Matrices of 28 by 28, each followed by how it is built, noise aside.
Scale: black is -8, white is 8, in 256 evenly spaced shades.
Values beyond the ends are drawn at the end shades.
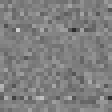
uneven rows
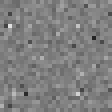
sparse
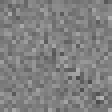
banded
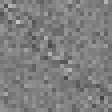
banded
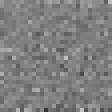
uneven rows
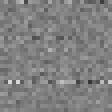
uneven rows
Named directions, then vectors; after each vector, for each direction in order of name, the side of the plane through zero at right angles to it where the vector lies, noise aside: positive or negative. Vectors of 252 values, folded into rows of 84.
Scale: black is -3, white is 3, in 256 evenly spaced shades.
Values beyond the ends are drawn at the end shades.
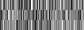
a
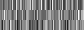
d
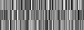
positive, negative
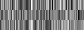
positive, negative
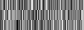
positive, positive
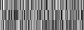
negative, negative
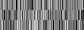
negative, negative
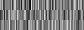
positive, negative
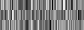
positive, negative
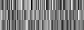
negative, positive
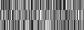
negative, positive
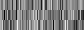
negative, negative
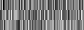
positive, positive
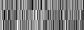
negative, negative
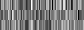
positive, negative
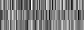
positive, negative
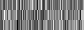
positive, positive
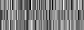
positive, negative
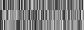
positive, positive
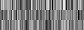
positive, negative
